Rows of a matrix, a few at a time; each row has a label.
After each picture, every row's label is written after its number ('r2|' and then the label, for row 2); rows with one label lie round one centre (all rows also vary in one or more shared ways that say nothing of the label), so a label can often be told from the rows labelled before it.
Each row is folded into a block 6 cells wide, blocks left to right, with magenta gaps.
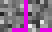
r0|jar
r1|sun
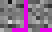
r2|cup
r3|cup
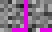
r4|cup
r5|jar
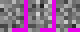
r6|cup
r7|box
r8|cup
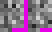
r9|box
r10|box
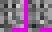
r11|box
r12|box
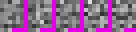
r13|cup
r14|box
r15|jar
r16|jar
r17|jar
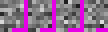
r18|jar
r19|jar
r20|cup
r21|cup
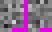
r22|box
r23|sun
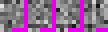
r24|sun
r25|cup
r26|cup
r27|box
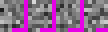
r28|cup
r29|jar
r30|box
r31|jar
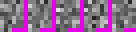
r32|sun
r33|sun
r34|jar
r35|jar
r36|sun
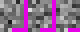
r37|sun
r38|jar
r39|cup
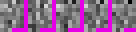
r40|sun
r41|box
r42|sun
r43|sun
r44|sun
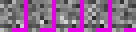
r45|cup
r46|box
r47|cup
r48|cup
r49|cup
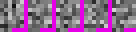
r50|box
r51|jar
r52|jar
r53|cup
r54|jar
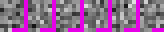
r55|cup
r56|box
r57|jar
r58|sun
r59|box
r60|jar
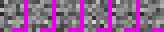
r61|jar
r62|cup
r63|jar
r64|cup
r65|jar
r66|jar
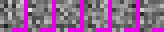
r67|box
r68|jar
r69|cup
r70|box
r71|cup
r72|jar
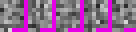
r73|cup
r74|box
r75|jar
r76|box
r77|box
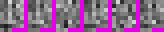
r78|box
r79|box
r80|sun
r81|box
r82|jar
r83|box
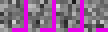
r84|sun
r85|sun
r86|sun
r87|cup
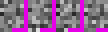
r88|jar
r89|cup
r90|jar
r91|jar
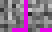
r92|box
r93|jar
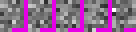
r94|sun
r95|sun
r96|cup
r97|cup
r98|jar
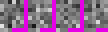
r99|sun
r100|box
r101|cup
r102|box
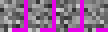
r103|cup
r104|cup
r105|jar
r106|cup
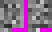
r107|box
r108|cup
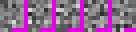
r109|box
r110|jar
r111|jar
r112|jar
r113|cup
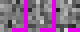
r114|sun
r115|box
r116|cup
